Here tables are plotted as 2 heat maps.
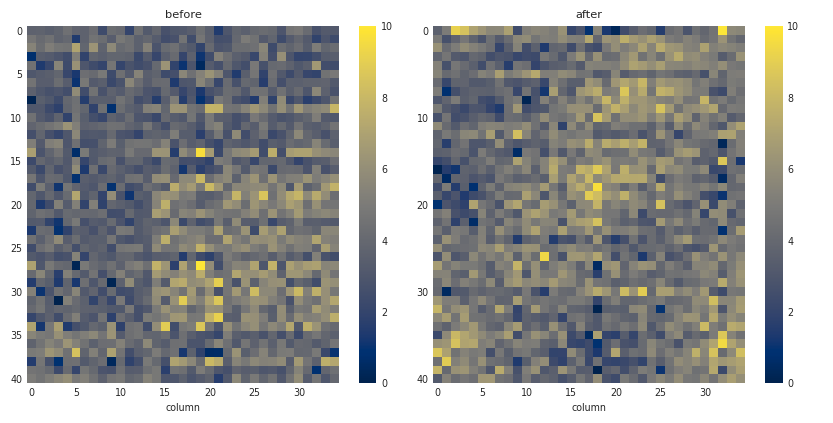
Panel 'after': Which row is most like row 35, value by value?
0
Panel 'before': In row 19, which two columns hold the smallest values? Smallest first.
11, 8
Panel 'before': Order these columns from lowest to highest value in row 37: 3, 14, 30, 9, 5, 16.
30, 16, 14, 3, 9, 5
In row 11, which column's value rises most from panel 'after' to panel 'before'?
4
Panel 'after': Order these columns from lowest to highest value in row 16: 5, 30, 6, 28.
6, 5, 28, 30
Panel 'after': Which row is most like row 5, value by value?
25
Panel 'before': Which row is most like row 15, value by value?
3
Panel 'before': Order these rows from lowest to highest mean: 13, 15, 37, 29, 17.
15, 13, 37, 29, 17
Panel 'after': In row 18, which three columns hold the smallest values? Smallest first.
4, 2, 0
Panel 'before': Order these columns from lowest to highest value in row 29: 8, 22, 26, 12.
12, 8, 22, 26
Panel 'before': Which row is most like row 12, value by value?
22
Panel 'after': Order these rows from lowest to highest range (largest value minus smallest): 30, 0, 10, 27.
10, 27, 30, 0
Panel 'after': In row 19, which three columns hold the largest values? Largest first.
17, 18, 21
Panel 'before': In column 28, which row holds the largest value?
23
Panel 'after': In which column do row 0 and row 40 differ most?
2
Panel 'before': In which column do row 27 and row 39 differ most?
32
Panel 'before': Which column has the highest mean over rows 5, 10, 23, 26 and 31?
21
